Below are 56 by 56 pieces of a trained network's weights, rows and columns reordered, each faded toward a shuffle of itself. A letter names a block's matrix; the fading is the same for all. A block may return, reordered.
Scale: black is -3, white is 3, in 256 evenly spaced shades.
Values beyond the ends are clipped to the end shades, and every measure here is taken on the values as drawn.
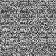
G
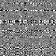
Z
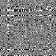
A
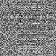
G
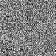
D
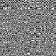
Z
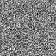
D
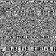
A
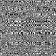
A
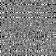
A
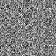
D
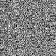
D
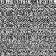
G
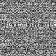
G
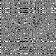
A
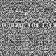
G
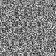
D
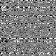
Z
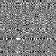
Z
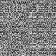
G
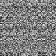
G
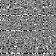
A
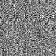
D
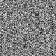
D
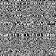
A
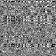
A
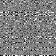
Z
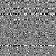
A
